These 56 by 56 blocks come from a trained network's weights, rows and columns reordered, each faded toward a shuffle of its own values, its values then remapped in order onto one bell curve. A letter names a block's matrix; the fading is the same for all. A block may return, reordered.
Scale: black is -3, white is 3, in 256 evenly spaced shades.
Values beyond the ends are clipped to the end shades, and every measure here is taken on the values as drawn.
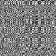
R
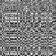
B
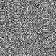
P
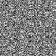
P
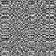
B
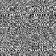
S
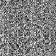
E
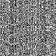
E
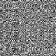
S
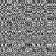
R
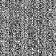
E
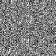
P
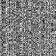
E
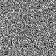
P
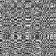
R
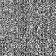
E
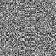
P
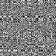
S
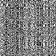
E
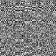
R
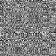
S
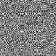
R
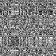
B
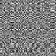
R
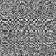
R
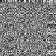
R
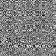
S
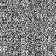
E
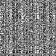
E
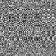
R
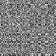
R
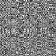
S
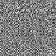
S
